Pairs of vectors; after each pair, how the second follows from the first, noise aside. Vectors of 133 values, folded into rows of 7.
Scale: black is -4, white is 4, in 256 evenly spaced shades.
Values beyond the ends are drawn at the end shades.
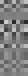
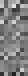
wrapped around.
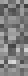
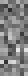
copied.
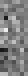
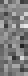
reversed, negated.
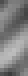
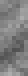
negated, shrunk.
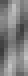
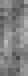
reversed, negated, shrunk.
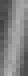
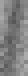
reversed, negated, shrunk.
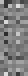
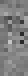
reversed, partly zeroed.
